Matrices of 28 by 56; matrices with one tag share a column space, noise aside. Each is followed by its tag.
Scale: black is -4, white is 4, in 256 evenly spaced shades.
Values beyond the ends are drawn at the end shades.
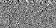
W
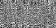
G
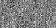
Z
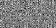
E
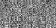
Z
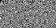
W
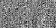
Z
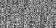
Z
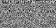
W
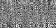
G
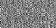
Z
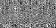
G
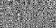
E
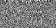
W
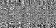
G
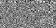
W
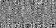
G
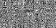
E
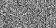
Z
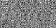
E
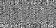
G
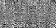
G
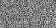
Z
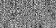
E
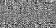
G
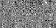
E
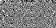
W
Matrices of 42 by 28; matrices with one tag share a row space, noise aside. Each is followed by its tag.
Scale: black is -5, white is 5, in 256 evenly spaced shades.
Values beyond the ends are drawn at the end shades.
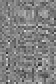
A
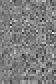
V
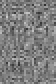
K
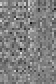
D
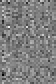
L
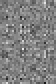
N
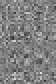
K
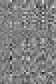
V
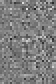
V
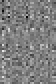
L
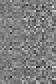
V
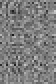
K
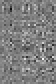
V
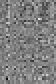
A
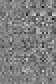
V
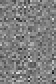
D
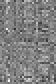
A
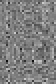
A
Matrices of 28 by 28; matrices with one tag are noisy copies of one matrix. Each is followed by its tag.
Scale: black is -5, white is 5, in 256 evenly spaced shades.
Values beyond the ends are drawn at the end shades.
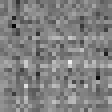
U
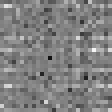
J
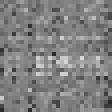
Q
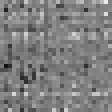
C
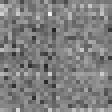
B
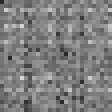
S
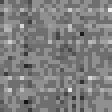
S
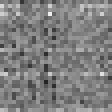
B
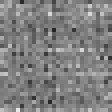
B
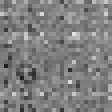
C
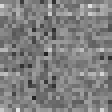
B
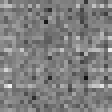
J
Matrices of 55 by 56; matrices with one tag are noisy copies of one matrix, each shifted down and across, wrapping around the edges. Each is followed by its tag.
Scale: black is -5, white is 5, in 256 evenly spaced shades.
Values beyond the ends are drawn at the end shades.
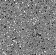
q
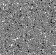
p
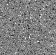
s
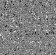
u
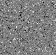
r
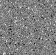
r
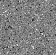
q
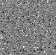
u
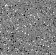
r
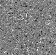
s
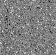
r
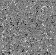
u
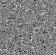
s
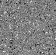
r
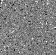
s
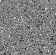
r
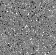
r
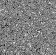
q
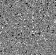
u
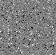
u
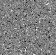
s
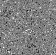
q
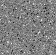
r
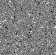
p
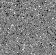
r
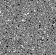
p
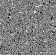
p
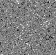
q
